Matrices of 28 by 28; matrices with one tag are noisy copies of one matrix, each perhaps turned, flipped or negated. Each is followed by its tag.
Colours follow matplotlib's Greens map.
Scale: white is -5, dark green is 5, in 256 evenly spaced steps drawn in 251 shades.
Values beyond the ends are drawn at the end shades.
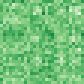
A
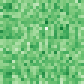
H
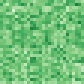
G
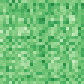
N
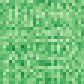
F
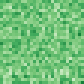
H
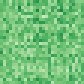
F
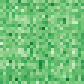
N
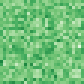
A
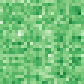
A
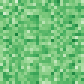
H
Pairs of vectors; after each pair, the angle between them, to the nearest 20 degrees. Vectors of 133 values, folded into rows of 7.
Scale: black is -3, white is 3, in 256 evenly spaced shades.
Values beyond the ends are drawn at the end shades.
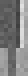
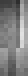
40 degrees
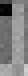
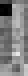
20 degrees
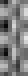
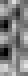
40 degrees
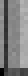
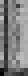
20 degrees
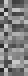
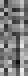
140 degrees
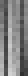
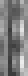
140 degrees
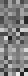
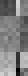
80 degrees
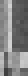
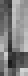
140 degrees
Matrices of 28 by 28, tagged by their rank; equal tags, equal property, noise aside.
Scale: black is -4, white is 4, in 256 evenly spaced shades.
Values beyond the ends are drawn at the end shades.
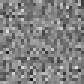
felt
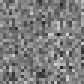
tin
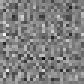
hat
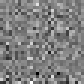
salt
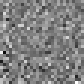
tin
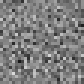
tin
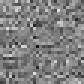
felt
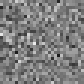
felt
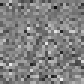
felt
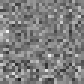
hat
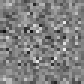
tin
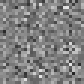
salt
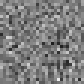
tin
